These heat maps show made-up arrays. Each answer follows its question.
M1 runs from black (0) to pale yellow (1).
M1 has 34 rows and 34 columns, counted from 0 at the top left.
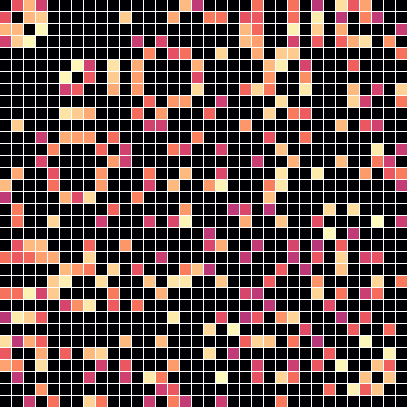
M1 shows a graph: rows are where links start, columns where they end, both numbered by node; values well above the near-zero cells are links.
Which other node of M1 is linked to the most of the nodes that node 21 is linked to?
node 24
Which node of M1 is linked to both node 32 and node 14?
node 30
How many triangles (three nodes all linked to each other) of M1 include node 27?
4
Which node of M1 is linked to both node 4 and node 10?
node 12
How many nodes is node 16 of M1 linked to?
6
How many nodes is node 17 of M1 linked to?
8
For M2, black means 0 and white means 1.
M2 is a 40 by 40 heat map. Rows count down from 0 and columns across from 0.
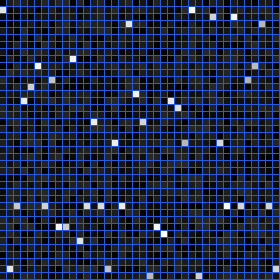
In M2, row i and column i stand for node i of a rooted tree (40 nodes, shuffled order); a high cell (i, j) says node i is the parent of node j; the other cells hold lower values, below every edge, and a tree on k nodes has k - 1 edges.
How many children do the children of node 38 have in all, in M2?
5
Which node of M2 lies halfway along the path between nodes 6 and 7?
34
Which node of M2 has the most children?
29
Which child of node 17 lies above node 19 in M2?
13
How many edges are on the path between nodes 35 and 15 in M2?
5
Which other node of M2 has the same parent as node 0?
27
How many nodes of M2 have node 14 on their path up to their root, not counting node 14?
4
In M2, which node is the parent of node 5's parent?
32
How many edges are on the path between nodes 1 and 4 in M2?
4
